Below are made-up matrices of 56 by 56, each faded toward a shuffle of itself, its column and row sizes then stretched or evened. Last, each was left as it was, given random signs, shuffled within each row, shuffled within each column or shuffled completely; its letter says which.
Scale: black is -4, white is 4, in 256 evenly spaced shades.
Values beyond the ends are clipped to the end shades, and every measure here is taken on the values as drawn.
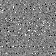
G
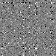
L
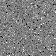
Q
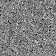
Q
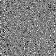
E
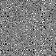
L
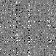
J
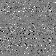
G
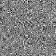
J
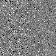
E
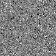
E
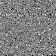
G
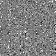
E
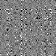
J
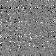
L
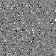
L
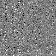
E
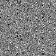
E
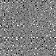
J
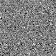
G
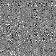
L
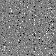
E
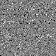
G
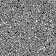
Q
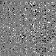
J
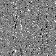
E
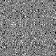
J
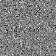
L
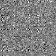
L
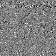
G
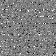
G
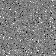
Q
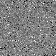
G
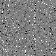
E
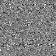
G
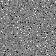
Q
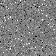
Q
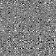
J
